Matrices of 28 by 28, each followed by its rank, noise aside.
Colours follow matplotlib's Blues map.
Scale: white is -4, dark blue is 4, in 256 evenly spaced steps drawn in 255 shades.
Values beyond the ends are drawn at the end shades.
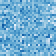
six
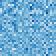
five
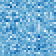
four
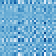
two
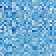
five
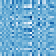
two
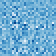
three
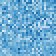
six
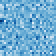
four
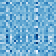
two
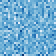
six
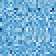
six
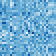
five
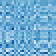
two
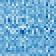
four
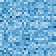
five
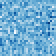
six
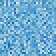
six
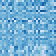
three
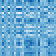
two
